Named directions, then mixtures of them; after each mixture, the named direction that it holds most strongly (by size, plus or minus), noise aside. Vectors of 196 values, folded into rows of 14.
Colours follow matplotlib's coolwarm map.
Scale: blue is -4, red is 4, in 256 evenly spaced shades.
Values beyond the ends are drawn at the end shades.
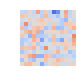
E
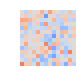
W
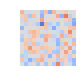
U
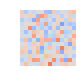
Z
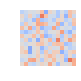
Z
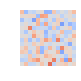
Z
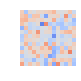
W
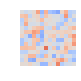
E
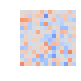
W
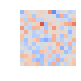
U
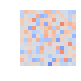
Z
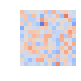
U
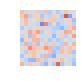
U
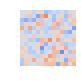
Z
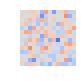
Z
